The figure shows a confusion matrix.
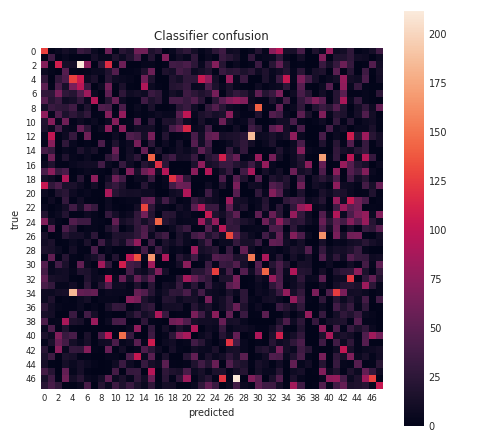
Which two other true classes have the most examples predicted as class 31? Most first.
29, 16
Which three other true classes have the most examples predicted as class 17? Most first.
29, 1, 44
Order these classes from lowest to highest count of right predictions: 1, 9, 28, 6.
1, 28, 9, 6
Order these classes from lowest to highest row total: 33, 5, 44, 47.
44, 33, 5, 47
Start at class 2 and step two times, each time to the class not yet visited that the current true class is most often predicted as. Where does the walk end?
14
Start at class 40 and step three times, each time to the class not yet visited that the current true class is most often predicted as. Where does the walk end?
9
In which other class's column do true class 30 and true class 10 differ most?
11
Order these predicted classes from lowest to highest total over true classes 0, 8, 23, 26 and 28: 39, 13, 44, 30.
13, 44, 30, 39
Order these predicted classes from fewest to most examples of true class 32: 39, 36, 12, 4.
4, 12, 36, 39
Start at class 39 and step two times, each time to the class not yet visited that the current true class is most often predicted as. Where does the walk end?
43
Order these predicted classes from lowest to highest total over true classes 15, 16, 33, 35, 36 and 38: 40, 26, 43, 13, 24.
40, 24, 13, 26, 43
